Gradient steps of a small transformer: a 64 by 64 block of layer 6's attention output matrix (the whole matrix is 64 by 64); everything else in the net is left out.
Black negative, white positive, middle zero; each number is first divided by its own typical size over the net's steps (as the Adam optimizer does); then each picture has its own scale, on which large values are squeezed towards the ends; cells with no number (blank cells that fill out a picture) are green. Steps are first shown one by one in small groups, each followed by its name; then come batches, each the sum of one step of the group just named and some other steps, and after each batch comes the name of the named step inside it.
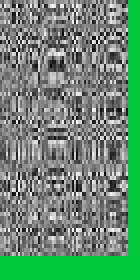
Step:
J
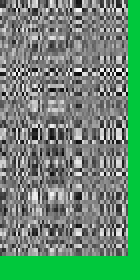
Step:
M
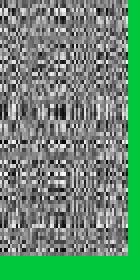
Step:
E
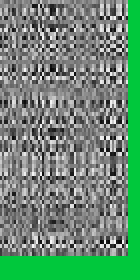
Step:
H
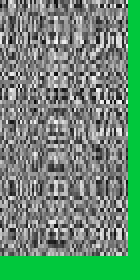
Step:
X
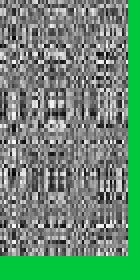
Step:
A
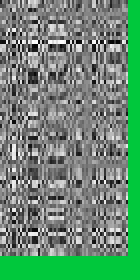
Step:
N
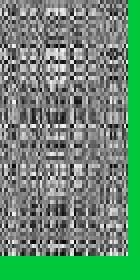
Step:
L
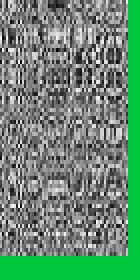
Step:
X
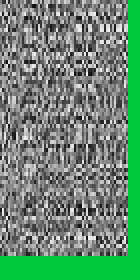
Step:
H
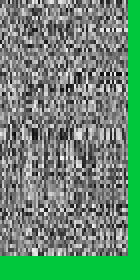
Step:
M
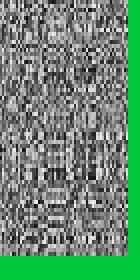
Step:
N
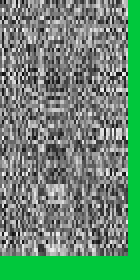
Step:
M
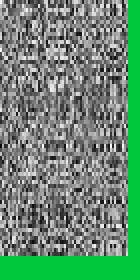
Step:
L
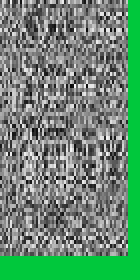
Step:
H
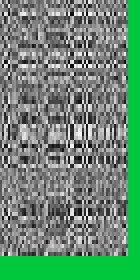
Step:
L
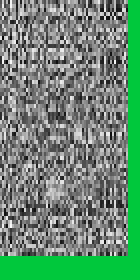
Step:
L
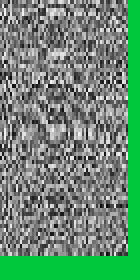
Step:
E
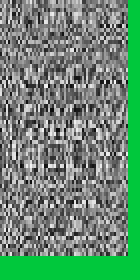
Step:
J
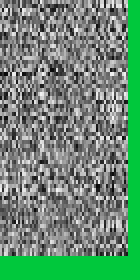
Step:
H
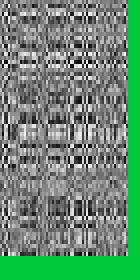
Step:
L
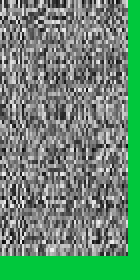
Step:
E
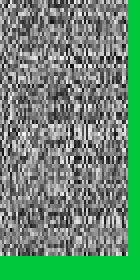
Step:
X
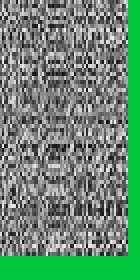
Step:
H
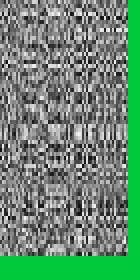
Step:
M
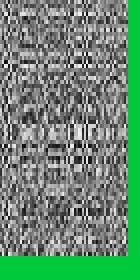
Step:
L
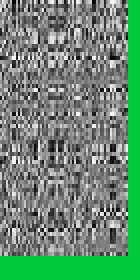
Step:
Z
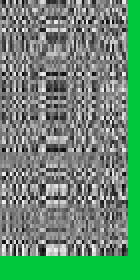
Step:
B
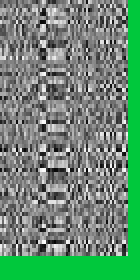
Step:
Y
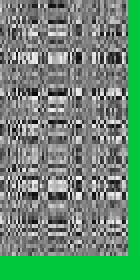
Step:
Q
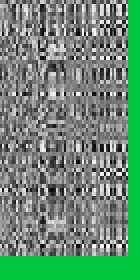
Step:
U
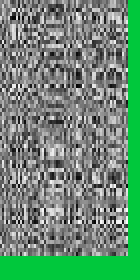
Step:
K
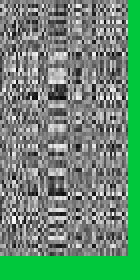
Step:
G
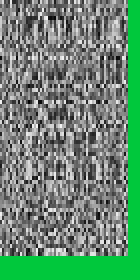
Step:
Z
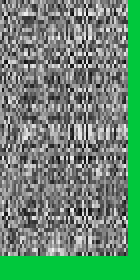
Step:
B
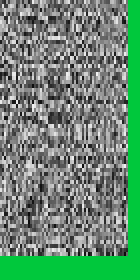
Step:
K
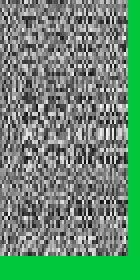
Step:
B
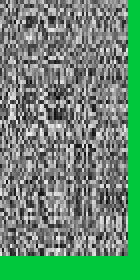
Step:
G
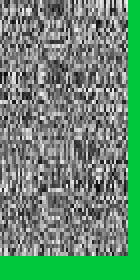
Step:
K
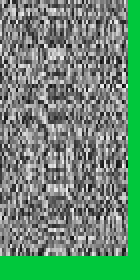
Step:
Y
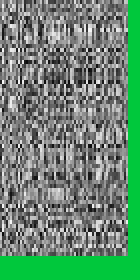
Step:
K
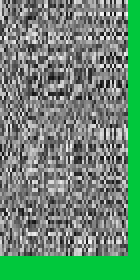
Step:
Q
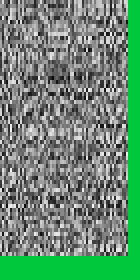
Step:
Q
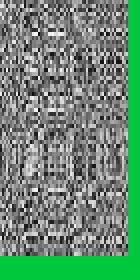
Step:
Q
